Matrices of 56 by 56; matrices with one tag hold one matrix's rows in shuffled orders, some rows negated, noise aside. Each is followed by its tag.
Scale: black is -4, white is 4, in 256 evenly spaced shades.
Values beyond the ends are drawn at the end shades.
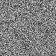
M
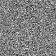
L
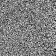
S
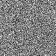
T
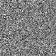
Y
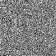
Y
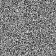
L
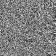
S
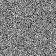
T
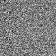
Y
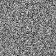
L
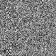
Y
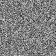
M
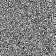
S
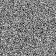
M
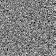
S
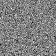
T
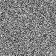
M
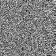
S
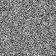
M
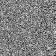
S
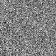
Y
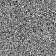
M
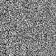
Y
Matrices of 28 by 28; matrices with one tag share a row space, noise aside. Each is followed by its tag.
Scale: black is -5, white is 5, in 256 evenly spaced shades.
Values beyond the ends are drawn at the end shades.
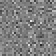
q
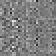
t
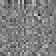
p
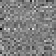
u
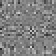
u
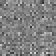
u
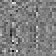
t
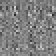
q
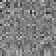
u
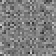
u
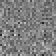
u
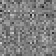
u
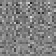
q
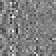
t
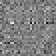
u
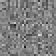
p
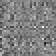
u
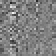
t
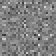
p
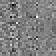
t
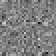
p
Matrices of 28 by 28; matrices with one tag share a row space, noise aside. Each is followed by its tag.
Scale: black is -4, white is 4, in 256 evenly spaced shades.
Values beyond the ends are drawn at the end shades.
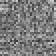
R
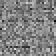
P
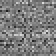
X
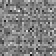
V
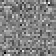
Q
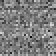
V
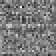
Q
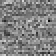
Q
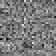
X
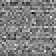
P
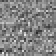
X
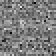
Q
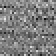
R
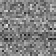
V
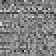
R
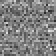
V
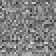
P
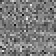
P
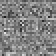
Q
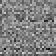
P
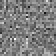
P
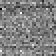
P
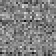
X
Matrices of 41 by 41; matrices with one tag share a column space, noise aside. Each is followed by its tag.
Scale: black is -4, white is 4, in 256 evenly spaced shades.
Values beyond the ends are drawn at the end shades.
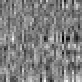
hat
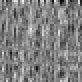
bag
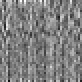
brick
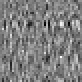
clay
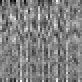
brick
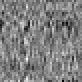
clay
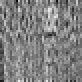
brick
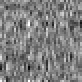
clay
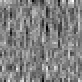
bag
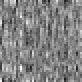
bag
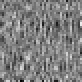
clay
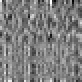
brick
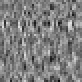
clay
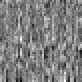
hat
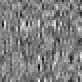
clay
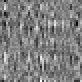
clay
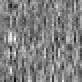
hat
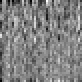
brick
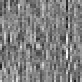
hat
